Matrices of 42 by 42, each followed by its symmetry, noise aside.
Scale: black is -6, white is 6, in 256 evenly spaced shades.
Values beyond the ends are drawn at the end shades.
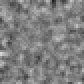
antisymmetric.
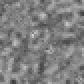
symmetric.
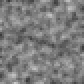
same after a half turn.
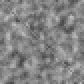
same after a half turn.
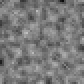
symmetric.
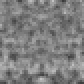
mirrored left to right.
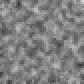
symmetric across the other diagonal.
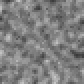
antisymmetric.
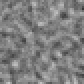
antisymmetric.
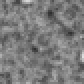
symmetric across the other diagonal.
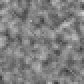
no symmetry.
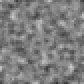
same after a half turn.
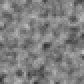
symmetric.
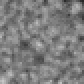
symmetric across the other diagonal.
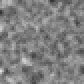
no symmetry.
